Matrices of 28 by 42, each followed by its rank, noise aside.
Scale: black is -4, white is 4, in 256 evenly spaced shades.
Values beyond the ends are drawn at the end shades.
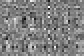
five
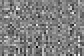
six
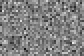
six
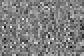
six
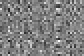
three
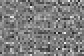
five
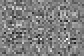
four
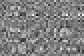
four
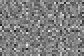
six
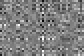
three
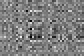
three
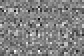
five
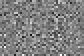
five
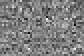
six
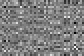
four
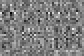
four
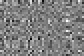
three
